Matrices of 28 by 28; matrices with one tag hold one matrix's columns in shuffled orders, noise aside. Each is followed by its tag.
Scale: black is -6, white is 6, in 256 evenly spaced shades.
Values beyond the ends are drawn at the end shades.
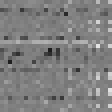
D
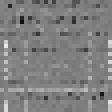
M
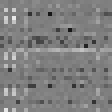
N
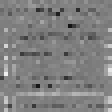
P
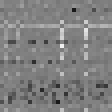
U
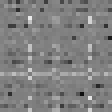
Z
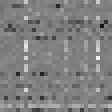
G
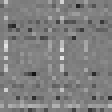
G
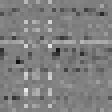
D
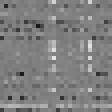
G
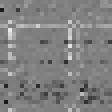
U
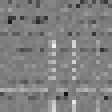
M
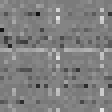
N
